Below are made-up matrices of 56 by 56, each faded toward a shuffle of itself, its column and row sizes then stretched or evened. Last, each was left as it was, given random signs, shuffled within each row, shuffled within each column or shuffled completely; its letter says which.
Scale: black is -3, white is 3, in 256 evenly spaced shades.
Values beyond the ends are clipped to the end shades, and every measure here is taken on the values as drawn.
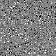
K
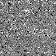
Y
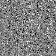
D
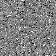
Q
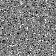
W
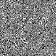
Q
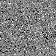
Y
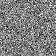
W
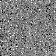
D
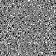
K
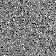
W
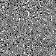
Q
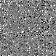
Q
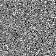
D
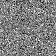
W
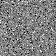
W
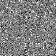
K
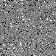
Y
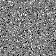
Y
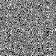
K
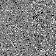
Q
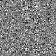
K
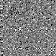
K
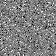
W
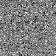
Q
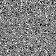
D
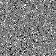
D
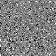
K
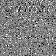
K
